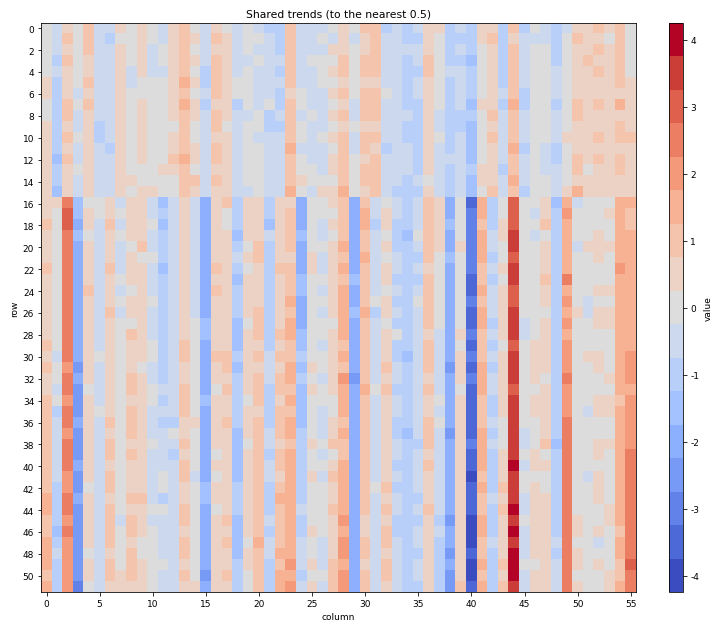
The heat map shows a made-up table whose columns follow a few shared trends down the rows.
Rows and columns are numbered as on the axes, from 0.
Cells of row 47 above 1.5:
5
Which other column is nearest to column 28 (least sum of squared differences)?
23
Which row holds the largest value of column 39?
51
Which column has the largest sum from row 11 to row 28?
44
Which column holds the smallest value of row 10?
40
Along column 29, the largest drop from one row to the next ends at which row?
16
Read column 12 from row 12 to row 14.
1 0.5 0
